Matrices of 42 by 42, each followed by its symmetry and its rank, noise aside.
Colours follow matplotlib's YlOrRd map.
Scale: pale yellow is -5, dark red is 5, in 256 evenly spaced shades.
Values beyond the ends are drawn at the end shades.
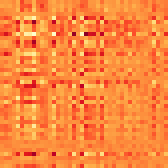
no symmetry, rank two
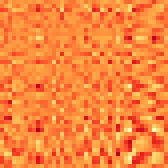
no symmetry, rank three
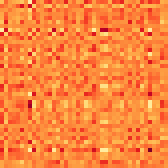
symmetric, rank three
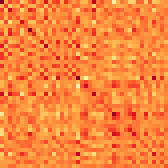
symmetric, rank four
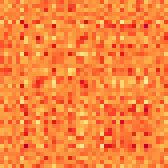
symmetric, rank three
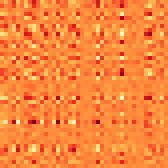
antisymmetric, rank two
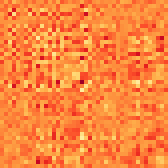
symmetric, rank four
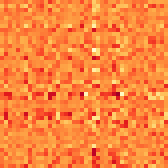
no symmetry, rank four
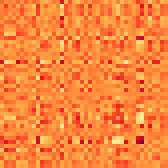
symmetric, rank three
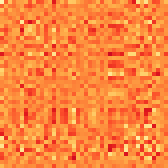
symmetric, rank four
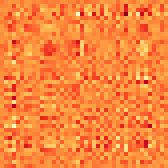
no symmetry, rank four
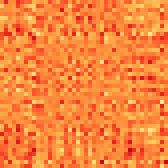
antisymmetric, rank four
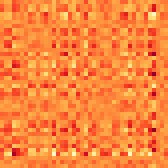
antisymmetric, rank two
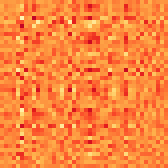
no symmetry, rank three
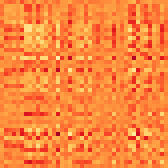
symmetric, rank two
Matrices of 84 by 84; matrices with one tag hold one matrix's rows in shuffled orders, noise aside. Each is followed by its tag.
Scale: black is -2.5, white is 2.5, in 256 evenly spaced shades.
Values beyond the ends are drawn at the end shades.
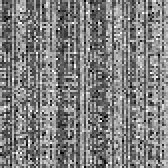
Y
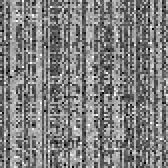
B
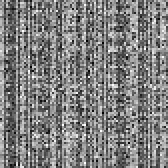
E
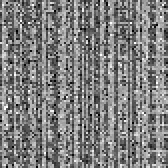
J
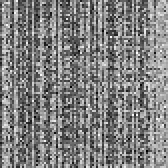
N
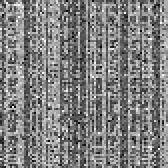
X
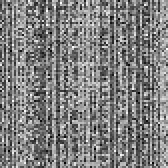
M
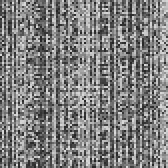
M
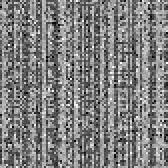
J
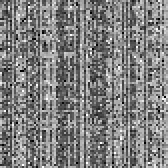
Y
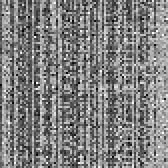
N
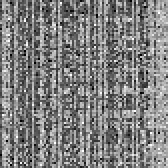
N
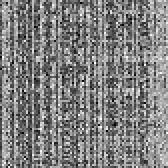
N
